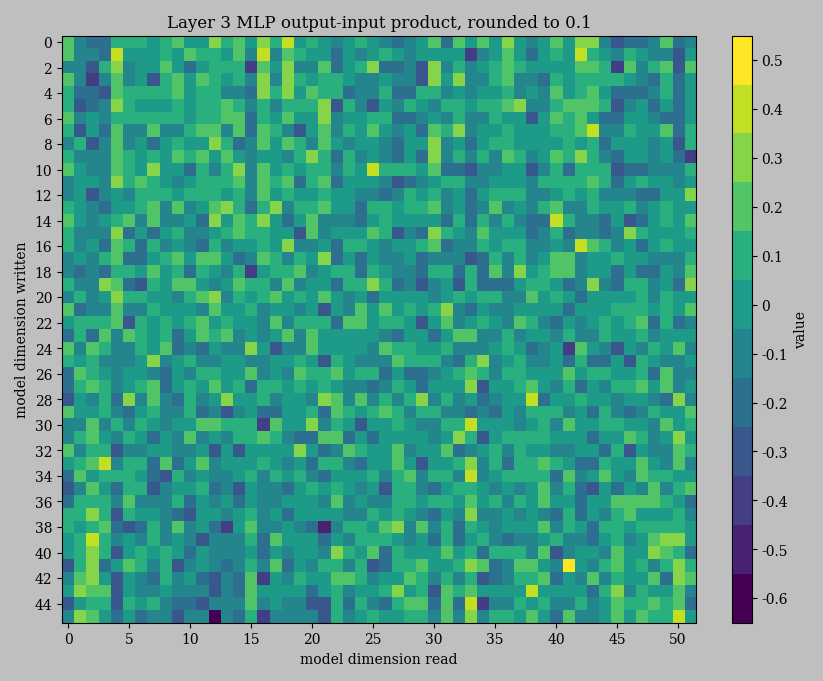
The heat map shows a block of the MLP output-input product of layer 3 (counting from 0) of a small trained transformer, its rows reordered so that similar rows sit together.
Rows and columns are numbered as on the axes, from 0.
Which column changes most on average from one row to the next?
21
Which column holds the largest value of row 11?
4
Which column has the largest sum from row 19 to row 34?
33
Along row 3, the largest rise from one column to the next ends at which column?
30
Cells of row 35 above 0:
15
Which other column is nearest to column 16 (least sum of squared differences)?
40
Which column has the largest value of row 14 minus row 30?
16
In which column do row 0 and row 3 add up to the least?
2
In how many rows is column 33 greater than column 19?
19
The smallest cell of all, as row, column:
45, 12
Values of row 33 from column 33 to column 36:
0.3 -0.1 0.1 -0.2
